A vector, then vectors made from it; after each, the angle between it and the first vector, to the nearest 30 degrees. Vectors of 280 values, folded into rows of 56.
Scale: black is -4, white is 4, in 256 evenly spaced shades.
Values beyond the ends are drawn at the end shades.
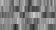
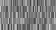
90 degrees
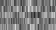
150 degrees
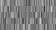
90 degrees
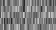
120 degrees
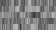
150 degrees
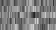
150 degrees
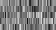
60 degrees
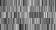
120 degrees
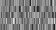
60 degrees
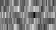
150 degrees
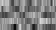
30 degrees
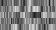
150 degrees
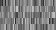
120 degrees
